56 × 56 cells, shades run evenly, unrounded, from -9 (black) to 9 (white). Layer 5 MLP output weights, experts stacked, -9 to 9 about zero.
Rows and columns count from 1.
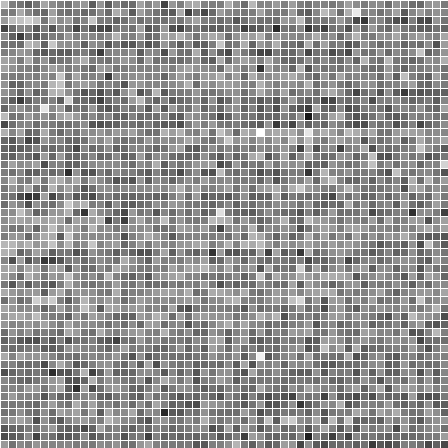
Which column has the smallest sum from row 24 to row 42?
16
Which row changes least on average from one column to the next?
37
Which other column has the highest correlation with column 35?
23
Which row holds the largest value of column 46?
8
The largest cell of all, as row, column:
17, 33
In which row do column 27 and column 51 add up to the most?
10
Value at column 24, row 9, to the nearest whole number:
3
